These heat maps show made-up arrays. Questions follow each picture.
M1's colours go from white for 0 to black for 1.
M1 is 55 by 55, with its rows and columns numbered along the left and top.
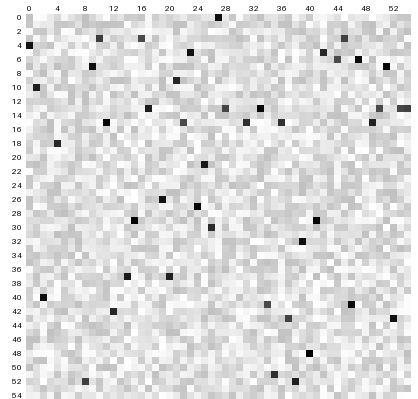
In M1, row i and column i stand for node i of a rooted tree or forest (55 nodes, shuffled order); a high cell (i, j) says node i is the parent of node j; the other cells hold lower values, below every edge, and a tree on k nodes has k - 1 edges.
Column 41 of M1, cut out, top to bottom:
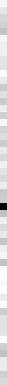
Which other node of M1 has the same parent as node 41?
15
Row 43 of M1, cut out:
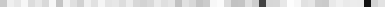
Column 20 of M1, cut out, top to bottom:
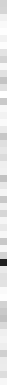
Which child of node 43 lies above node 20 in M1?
37
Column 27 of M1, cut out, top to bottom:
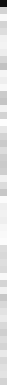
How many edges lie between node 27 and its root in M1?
3
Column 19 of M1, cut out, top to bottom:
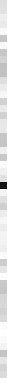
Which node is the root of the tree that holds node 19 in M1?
30
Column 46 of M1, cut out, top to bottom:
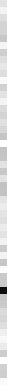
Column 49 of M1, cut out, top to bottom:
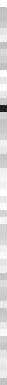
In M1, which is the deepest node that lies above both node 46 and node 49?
29
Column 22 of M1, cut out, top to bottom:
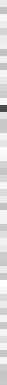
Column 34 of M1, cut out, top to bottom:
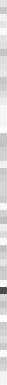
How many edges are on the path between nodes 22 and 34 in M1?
4
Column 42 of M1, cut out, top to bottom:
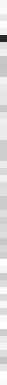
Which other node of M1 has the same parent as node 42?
23
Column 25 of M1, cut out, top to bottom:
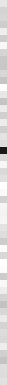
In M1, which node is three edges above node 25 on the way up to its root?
7
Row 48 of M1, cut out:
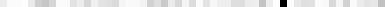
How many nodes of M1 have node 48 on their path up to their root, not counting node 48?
2
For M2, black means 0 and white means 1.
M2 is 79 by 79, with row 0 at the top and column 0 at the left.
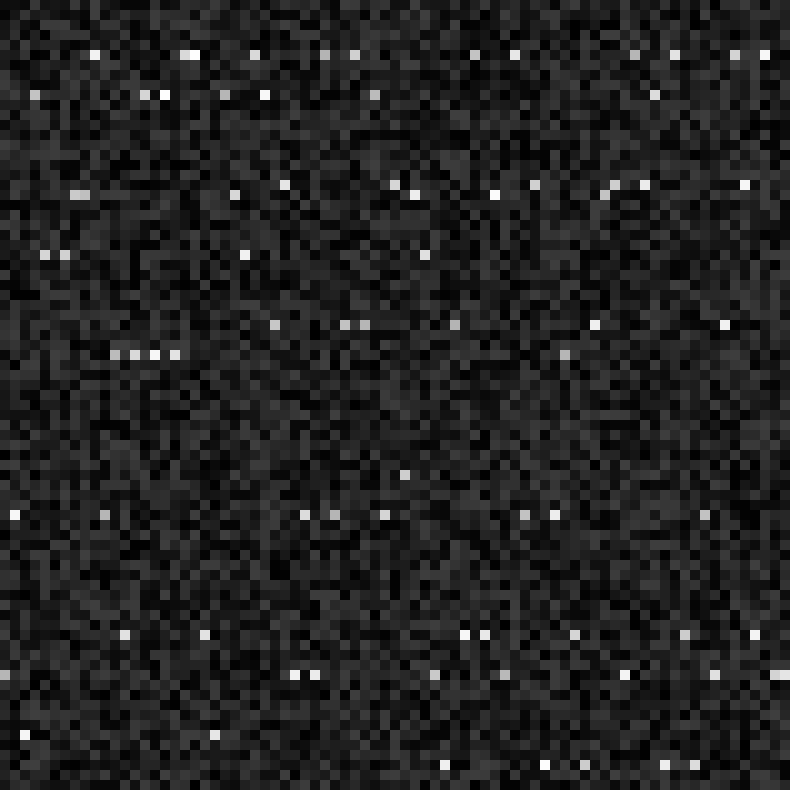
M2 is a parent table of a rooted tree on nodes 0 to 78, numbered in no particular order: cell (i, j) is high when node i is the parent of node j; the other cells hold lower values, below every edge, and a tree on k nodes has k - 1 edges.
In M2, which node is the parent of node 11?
35
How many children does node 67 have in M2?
9
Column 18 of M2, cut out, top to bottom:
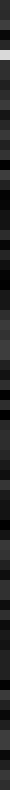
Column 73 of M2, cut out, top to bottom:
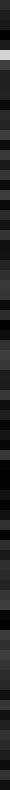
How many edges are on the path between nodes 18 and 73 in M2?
2
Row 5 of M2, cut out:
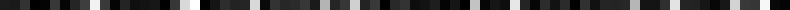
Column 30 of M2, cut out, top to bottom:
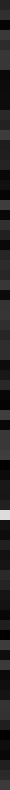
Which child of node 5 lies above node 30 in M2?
51
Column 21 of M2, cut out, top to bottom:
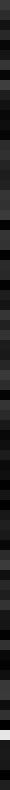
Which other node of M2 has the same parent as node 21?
2
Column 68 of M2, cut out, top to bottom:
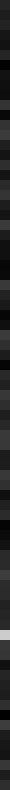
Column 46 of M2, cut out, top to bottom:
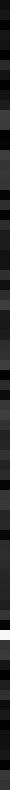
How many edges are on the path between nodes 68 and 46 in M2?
2
